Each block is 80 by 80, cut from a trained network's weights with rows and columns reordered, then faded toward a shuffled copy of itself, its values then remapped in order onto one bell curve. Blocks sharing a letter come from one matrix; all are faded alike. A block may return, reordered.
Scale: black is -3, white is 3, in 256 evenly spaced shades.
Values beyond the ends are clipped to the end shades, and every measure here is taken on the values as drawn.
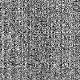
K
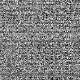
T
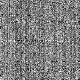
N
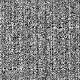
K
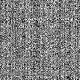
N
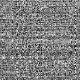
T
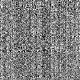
K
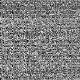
T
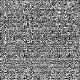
T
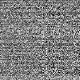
T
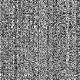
N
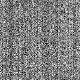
N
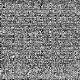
T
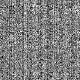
K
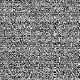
T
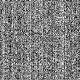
K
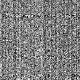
K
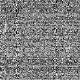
T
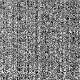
N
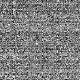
T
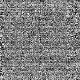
T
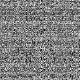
T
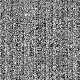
N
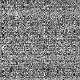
T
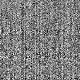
N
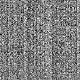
K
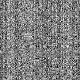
K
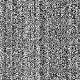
K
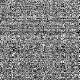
T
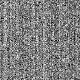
N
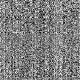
N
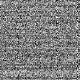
T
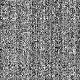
N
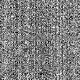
K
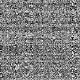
T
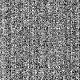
N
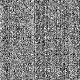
N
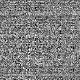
T
